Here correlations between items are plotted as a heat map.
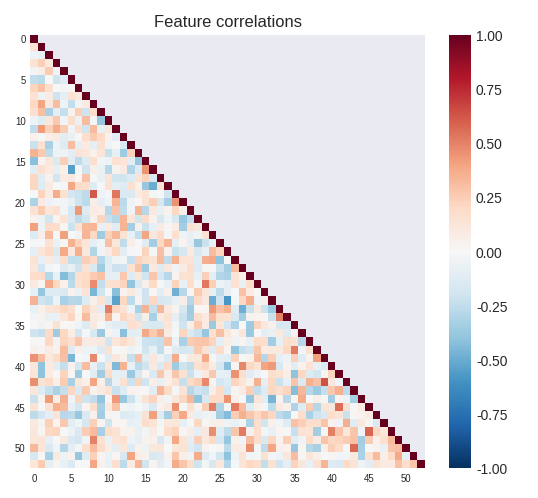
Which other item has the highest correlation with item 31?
40
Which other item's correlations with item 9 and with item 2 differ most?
44
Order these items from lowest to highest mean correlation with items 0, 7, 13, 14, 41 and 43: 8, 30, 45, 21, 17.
30, 21, 8, 45, 17
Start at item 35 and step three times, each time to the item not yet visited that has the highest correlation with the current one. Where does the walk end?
42
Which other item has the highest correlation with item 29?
50
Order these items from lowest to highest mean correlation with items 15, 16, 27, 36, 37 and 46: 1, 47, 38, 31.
38, 1, 31, 47
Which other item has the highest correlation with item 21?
6
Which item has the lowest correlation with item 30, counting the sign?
13
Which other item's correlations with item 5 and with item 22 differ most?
25
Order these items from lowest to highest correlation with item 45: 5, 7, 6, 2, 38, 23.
38, 6, 5, 7, 2, 23
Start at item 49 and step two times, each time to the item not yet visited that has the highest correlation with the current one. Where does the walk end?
19
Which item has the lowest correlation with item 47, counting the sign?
29
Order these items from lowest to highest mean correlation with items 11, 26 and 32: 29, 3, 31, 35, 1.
31, 35, 29, 3, 1
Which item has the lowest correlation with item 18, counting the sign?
16
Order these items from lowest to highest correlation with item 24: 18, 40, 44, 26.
18, 40, 44, 26
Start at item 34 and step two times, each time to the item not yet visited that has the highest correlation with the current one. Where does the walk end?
10
